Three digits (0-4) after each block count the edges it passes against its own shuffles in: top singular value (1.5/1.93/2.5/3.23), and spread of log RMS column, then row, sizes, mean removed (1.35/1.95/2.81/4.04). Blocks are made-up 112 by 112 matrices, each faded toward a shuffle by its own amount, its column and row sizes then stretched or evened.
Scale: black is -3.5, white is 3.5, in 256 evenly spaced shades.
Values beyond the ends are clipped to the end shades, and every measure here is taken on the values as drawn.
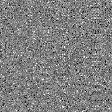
2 1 0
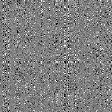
3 3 1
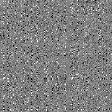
2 3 1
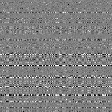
4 0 4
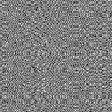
4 0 0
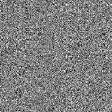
2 2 1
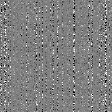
1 4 0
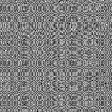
4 3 0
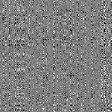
3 4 2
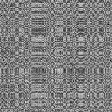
4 2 2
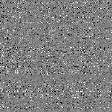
1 2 3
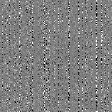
2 4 1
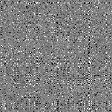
3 2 2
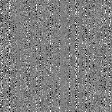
0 4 0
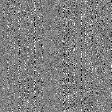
0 4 0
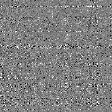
1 2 3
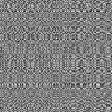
4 1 4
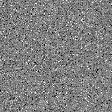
1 1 0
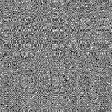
3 0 1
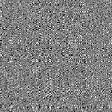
3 2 2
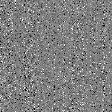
0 3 0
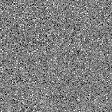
1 1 2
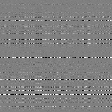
4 1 4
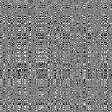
4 3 3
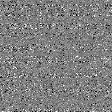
1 1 3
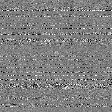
0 0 4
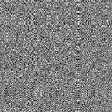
3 2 0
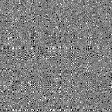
3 2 2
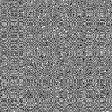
4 1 1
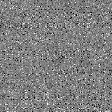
2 0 2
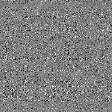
0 2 3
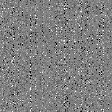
1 3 0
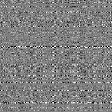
3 2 4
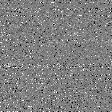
0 1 3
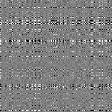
4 3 4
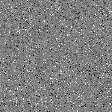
0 1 1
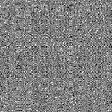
3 1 1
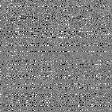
0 2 4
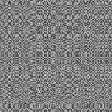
4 3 0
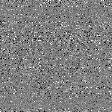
0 1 3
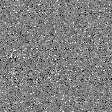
1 0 2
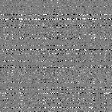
2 2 4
